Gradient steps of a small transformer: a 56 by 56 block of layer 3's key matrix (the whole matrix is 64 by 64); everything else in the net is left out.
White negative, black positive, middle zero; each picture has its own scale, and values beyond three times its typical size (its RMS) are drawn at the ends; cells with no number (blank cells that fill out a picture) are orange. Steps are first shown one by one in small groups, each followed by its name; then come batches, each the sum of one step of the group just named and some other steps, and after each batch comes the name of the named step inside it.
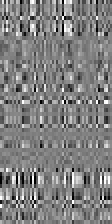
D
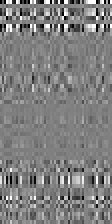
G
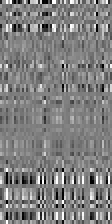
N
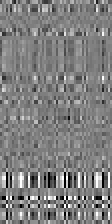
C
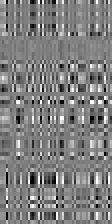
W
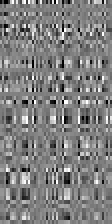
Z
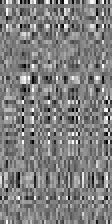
G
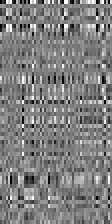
G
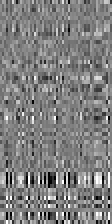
C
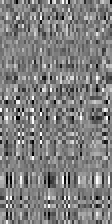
C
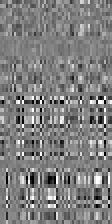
W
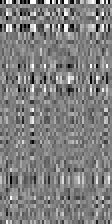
G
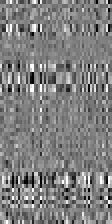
N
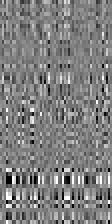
D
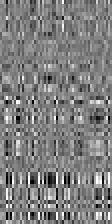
W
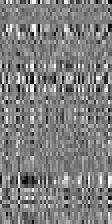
D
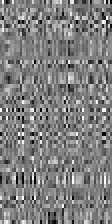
D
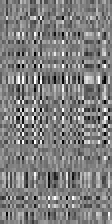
C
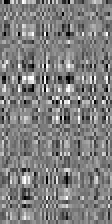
Z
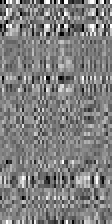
G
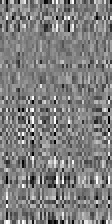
N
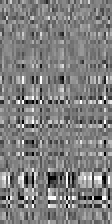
C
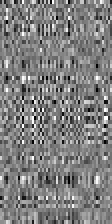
Z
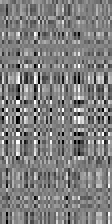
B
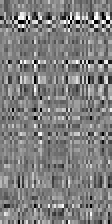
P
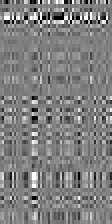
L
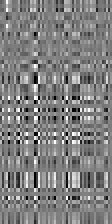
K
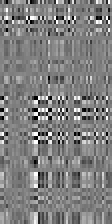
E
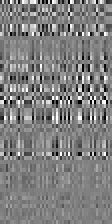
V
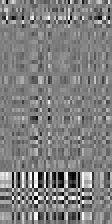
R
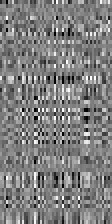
E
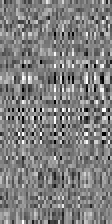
P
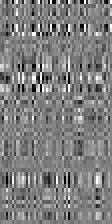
B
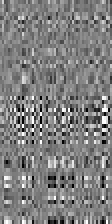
P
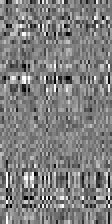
P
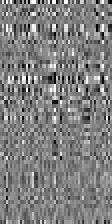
V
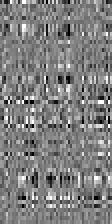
V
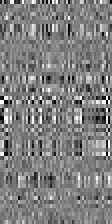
V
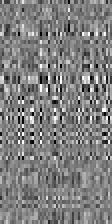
V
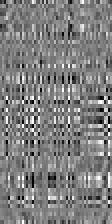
B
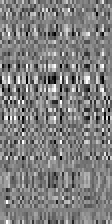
V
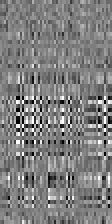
B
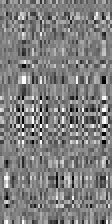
P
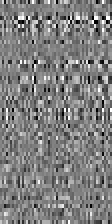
P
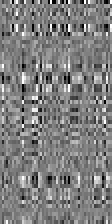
K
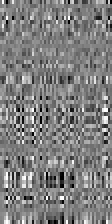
R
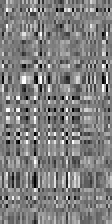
K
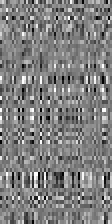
R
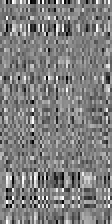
R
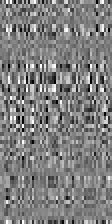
V
